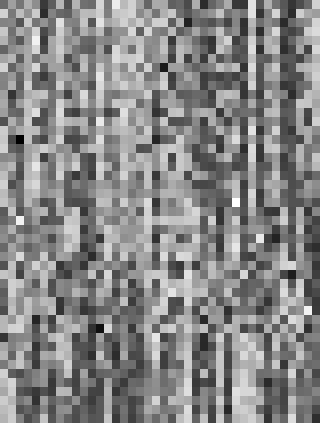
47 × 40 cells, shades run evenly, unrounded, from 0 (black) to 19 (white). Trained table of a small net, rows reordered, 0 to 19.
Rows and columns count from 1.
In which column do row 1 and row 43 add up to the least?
26
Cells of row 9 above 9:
23
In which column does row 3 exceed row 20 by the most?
20
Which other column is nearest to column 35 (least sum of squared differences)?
4
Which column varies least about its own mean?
19
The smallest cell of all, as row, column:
16, 3
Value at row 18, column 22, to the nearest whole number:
5
